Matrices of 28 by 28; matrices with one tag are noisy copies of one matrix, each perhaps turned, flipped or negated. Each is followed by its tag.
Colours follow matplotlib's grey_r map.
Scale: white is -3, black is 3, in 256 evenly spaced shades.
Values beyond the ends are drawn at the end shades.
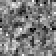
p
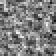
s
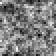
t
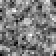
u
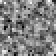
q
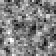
u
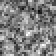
u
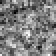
u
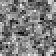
q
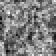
t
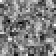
q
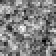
u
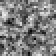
p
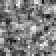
u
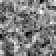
u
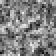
p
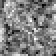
t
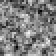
u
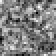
t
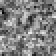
p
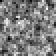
q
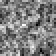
p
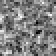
s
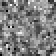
q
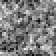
t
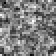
q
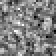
s
